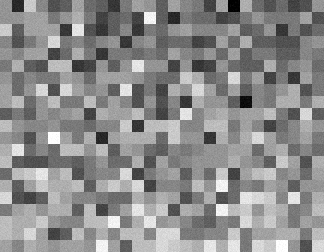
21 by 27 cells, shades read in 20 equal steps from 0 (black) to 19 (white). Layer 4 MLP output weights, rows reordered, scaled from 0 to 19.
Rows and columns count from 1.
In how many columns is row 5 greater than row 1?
13
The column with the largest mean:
1
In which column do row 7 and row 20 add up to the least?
5
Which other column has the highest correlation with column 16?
20
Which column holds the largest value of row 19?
10
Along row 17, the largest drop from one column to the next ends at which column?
2
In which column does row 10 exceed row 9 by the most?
16
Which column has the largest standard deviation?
12
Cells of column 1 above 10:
16
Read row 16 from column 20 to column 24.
8 10 9 12 11
